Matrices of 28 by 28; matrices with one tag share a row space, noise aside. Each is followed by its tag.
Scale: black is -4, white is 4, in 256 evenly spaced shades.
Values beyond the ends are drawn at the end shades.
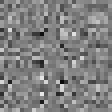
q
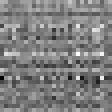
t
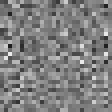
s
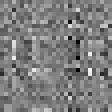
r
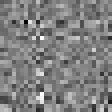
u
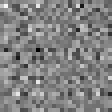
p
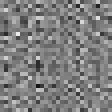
p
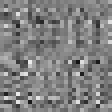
p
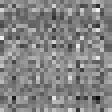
t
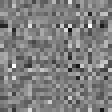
r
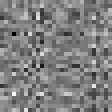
u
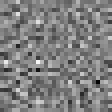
p
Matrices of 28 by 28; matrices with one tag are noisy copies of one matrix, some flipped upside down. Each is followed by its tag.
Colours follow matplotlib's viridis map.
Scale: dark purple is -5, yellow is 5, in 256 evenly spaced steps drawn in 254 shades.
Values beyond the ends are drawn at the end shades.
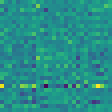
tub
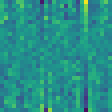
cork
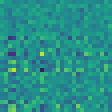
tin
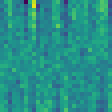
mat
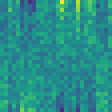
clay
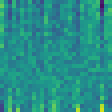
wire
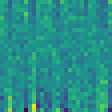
mat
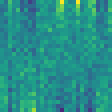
clay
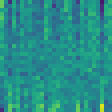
wire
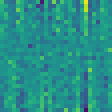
cork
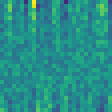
mat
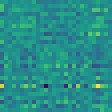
tub
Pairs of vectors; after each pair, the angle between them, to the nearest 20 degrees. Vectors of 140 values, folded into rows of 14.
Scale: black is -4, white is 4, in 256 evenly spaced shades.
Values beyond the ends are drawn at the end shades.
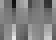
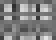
80 degrees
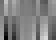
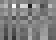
60 degrees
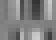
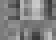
160 degrees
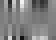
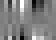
20 degrees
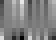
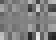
80 degrees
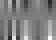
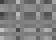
80 degrees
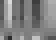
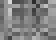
40 degrees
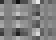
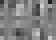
60 degrees
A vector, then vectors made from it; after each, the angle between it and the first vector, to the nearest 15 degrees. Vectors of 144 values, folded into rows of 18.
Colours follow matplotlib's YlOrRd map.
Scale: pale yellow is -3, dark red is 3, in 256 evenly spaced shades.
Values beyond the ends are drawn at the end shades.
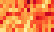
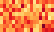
105 degrees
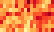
15 degrees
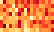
60 degrees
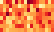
60 degrees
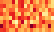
105 degrees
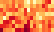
150 degrees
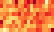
45 degrees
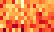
90 degrees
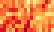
165 degrees
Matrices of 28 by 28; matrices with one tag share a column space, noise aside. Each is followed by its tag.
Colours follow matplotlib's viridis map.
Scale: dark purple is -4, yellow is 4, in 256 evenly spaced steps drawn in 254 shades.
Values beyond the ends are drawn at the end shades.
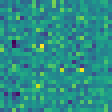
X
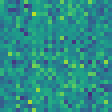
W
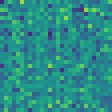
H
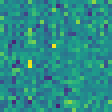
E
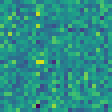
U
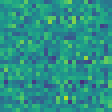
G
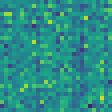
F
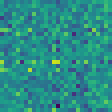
U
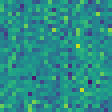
H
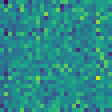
H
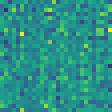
H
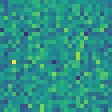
U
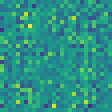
F
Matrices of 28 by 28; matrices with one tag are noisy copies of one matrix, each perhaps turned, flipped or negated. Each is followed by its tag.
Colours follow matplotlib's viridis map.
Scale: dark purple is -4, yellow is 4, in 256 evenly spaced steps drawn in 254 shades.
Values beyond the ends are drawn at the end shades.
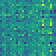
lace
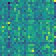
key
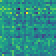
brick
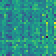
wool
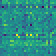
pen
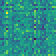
pen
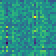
pen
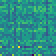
wool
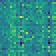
pen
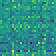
lace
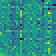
pen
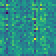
pen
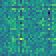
pen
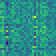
pen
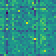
pen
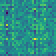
pen
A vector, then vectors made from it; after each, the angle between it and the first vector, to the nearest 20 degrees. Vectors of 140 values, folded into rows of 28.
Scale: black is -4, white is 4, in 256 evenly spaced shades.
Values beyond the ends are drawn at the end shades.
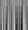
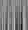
20 degrees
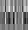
100 degrees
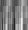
140 degrees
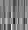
120 degrees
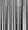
40 degrees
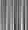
120 degrees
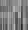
40 degrees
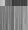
80 degrees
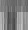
120 degrees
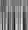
160 degrees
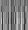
120 degrees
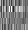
100 degrees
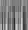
160 degrees
